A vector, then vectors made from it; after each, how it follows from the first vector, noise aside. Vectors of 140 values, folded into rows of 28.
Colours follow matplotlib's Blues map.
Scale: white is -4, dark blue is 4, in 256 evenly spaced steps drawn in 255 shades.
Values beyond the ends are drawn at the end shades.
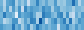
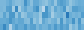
reversed, negated, shrunk.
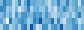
wrapped around.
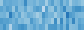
reversed, negated, shrunk.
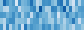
wrapped around.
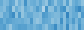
reversed, negated, shrunk.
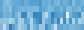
reversed, partly zeroed.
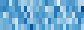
wrapped around.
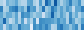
wrapped around.
